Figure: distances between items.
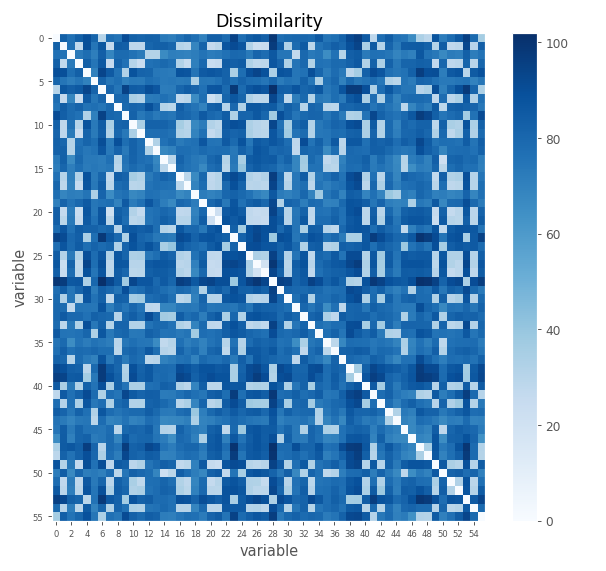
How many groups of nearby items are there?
7
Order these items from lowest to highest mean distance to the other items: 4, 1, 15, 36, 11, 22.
11, 1, 15, 36, 22, 4
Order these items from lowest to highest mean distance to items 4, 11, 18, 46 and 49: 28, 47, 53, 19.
19, 53, 28, 47
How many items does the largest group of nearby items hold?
20
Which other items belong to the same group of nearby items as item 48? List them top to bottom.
0, 6, 41, 47, 55
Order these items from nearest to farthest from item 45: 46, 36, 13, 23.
36, 46, 13, 23
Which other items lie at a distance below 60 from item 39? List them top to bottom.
4, 9, 23, 28, 38, 53
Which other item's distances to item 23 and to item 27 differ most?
26
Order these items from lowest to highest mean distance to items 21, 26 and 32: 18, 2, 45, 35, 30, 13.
30, 35, 45, 18, 2, 13
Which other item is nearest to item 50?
14
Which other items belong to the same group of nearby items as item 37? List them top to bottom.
2, 12, 13, 31
